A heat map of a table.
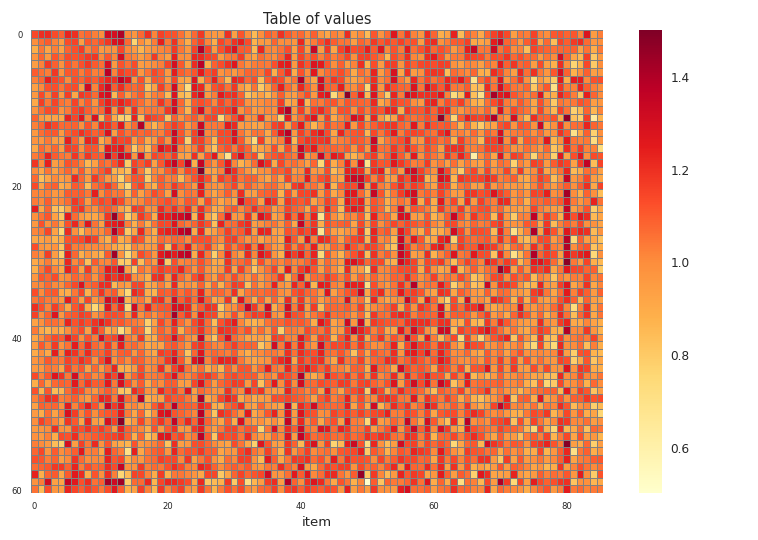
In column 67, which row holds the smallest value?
8
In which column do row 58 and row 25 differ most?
13
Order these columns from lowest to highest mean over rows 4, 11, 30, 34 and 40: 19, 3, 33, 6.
33, 3, 6, 19
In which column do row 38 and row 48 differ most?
16
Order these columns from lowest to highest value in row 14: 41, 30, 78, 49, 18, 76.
78, 18, 76, 49, 41, 30
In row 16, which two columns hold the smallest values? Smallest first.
66, 29
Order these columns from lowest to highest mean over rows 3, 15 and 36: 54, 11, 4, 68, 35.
4, 68, 35, 54, 11
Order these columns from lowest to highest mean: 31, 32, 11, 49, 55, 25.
32, 31, 55, 49, 11, 25
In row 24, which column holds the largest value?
12
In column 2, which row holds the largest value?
59
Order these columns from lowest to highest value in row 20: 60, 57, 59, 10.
60, 59, 10, 57
